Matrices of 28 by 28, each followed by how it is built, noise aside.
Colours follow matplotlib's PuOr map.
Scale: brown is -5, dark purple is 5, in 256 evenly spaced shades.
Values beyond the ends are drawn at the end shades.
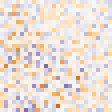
lower triangular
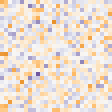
repeating rows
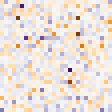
sparse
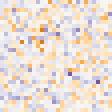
noise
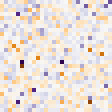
sparse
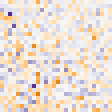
lower triangular
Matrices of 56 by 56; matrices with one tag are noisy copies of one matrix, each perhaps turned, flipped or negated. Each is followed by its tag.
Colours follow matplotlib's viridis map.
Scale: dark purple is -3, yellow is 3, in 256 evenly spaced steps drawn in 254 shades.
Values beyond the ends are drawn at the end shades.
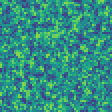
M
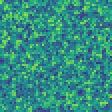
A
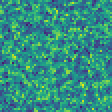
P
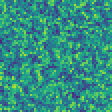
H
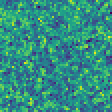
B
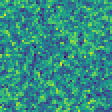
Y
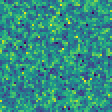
A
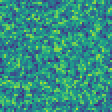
P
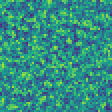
M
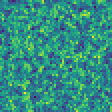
P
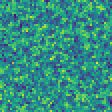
M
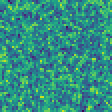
P
